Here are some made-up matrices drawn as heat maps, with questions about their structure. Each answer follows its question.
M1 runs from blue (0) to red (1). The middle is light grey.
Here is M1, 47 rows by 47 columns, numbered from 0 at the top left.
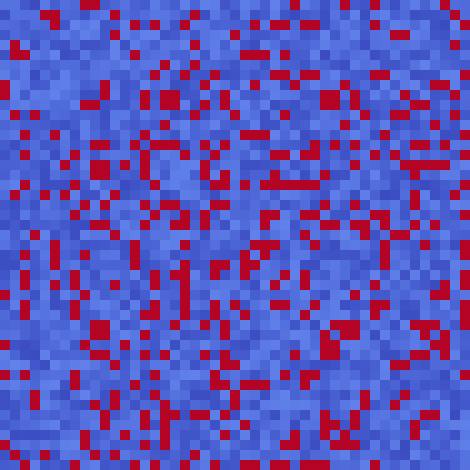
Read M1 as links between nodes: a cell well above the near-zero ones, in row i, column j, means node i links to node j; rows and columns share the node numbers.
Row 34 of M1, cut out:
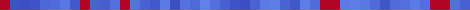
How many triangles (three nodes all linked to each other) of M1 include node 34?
8
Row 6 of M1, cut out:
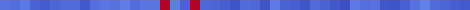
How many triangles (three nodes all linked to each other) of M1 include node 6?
0
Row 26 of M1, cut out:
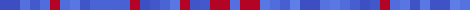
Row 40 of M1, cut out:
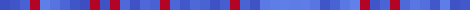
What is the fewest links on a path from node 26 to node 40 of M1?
3
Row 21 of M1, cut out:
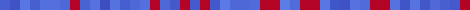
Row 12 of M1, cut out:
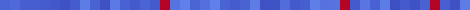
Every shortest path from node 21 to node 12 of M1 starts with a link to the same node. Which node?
node 20
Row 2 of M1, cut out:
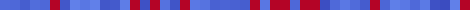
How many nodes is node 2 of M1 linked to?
11
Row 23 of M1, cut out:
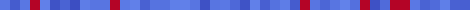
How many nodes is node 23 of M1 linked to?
6
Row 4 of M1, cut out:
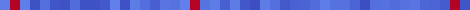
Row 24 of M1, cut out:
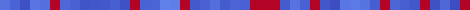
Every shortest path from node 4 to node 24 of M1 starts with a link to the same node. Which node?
node 1
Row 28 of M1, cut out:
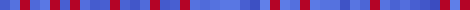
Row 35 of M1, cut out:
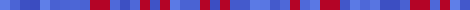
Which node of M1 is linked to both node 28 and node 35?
node 44
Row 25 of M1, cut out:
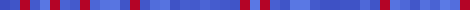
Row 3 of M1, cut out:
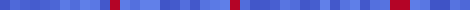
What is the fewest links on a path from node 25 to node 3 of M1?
4
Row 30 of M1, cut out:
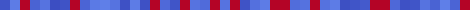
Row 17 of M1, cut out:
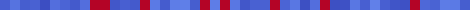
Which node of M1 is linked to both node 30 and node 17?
node 27
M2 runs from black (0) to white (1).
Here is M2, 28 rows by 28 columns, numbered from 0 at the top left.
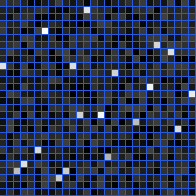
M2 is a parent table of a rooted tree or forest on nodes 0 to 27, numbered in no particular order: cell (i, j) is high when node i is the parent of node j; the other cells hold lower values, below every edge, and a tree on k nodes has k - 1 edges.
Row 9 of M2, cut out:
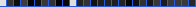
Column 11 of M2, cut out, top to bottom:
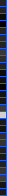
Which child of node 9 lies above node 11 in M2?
10
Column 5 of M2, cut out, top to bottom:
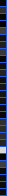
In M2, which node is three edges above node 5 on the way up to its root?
1
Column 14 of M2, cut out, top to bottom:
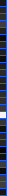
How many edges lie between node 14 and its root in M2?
5
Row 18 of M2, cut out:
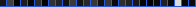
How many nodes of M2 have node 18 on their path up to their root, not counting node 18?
2
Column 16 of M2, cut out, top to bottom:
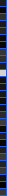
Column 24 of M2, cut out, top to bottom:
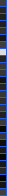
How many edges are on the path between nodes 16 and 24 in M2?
3
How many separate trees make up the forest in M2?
9
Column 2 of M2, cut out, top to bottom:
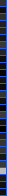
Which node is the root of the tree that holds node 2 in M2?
7
